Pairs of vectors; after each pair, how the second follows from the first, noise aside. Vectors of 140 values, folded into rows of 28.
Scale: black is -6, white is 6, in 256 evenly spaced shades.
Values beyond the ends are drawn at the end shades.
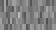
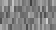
sign-scrambled.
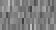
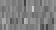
reversed, negated, partly zeroed.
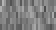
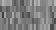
reversed, negated.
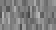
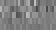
reversed, negated, partly zeroed.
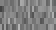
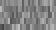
sign-scrambled.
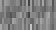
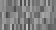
reversed, negated.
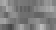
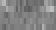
partly zeroed.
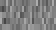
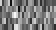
wrapped around, negated, scaled up.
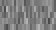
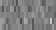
reversed, negated, partly zeroed.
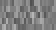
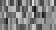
wrapped around, negated, scaled up.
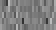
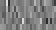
sign-scrambled.
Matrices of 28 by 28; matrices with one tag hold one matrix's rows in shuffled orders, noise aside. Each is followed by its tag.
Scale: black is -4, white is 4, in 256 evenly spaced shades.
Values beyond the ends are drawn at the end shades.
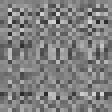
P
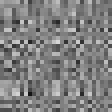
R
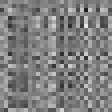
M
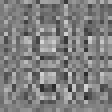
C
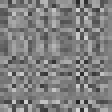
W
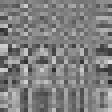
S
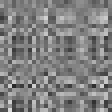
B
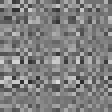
R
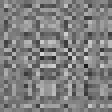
C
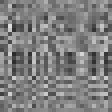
B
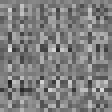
P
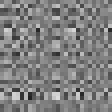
R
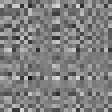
R
